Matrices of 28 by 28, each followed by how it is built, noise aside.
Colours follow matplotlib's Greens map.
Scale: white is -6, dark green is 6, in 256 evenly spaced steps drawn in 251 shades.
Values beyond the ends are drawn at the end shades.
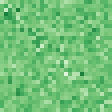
banded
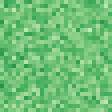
repeating rows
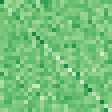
diagonal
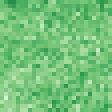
smooth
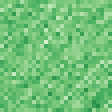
Hankel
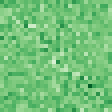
banded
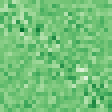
banded
